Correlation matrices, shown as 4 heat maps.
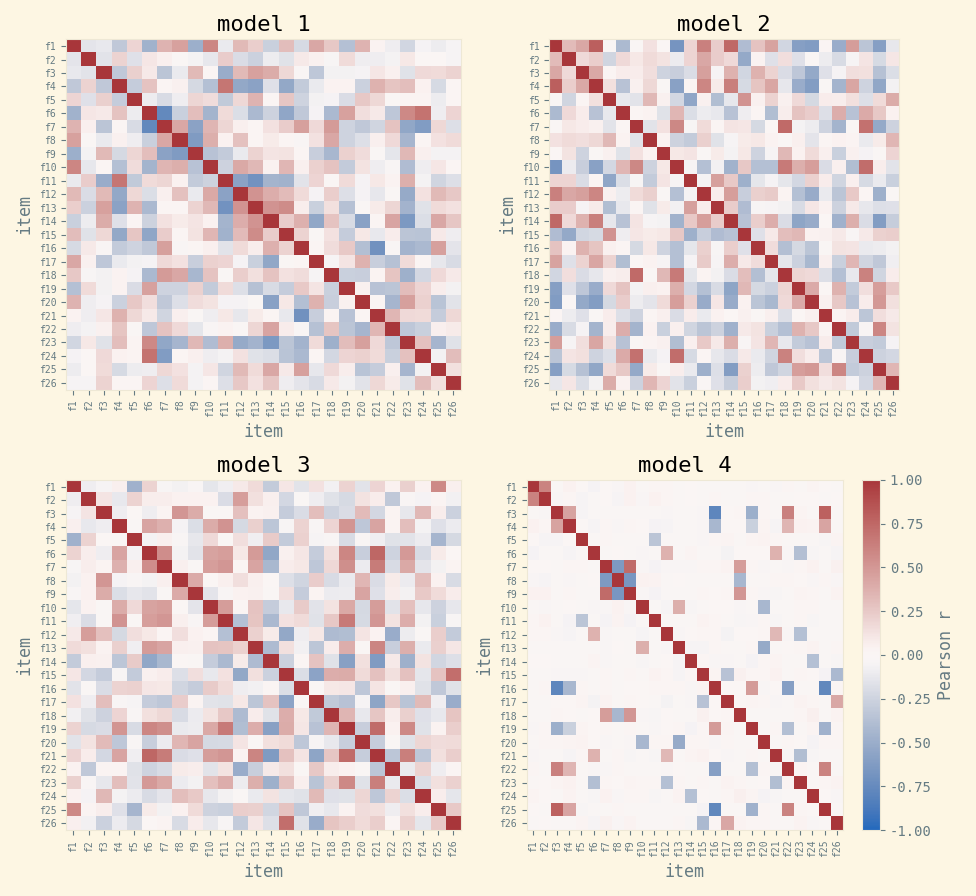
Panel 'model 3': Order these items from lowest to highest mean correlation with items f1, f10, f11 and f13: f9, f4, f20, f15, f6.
f20, f9, f15, f4, f6
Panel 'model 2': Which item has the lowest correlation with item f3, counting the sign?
f20
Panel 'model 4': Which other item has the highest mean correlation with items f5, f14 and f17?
f26
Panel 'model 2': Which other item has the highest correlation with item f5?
f15
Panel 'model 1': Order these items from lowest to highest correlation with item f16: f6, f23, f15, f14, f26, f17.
f23, f6, f26, f17, f15, f14
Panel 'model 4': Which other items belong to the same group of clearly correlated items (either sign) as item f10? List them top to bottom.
f13, f20
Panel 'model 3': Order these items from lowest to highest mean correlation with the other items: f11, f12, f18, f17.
f17, f12, f18, f11
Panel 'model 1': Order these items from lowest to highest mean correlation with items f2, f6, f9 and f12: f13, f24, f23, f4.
f4, f13, f23, f24
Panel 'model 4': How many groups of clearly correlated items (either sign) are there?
8
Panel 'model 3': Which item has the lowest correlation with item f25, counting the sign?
f5
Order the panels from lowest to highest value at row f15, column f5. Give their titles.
model 3, model 4, model 1, model 2
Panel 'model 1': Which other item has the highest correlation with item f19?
f6
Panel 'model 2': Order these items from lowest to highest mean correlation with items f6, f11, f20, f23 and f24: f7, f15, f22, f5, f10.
f5, f15, f22, f7, f10
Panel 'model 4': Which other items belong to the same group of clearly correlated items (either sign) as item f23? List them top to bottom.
f6, f12, f21
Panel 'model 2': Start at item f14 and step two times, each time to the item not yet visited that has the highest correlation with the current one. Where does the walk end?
f4
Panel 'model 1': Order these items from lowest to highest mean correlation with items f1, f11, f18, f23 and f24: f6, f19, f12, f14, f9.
f14, f9, f12, f19, f6
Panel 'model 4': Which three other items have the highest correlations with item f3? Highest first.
f25, f22, f4
